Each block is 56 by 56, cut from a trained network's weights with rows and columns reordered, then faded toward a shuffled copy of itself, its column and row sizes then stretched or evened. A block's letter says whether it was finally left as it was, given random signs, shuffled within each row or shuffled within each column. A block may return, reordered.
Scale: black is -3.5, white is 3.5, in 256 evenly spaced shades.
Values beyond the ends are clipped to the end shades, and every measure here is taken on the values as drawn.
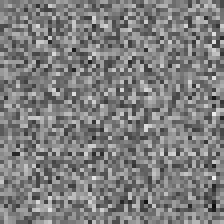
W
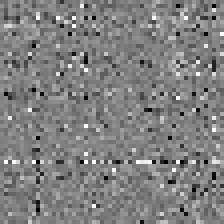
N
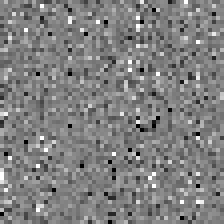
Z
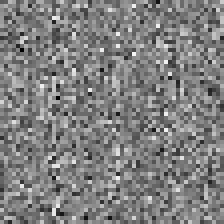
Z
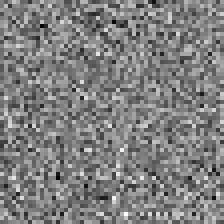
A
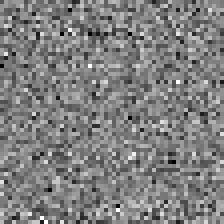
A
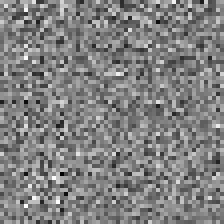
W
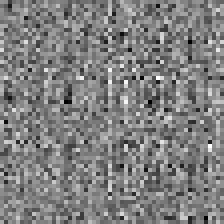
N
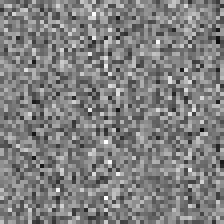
Z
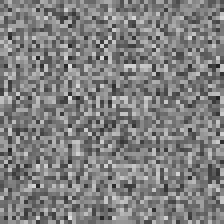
N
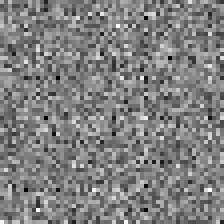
W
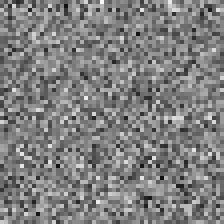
A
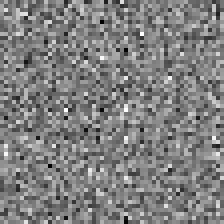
Z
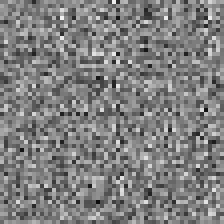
N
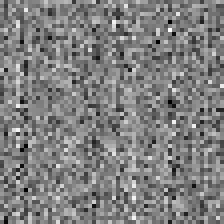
Z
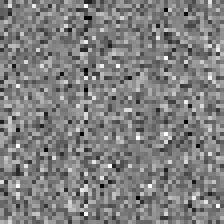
Z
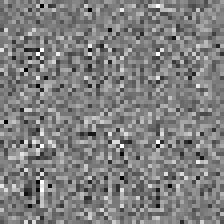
N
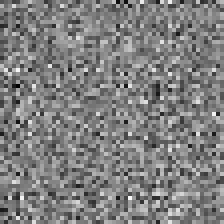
N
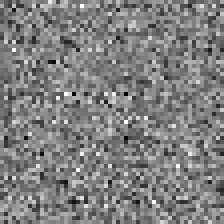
A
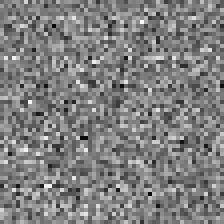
A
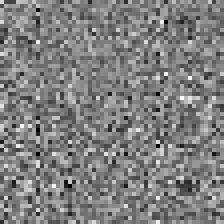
N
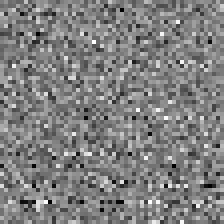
A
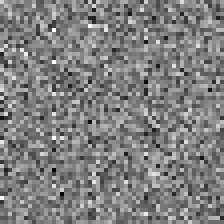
Z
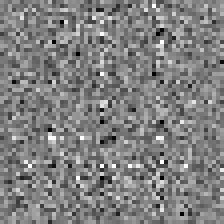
W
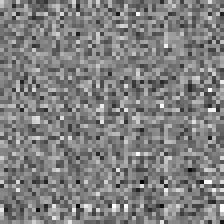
N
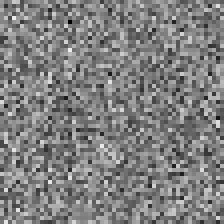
Z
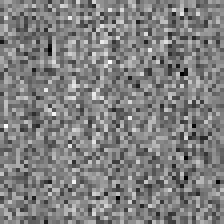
Z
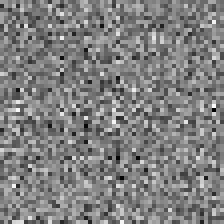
W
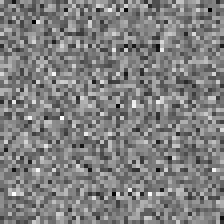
A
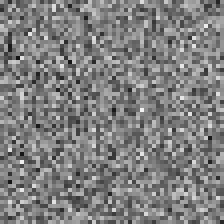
Z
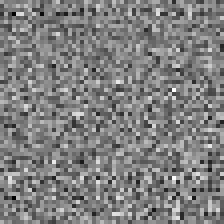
N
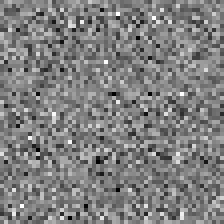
A
